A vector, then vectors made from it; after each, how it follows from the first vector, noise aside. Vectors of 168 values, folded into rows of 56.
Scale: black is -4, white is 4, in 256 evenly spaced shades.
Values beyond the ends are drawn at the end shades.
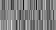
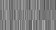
reversed, negated, shrunk.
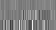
reversed, negated, partly zeroed.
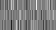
negated, partly zeroed.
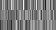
negated.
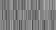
reversed, shrunk.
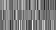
reversed, negated.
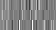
reversed, negated, partly zeroed.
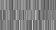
reversed, negated, shrunk.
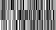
scaled up.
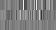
negated, partly zeroed.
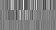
negated, partly zeroed.
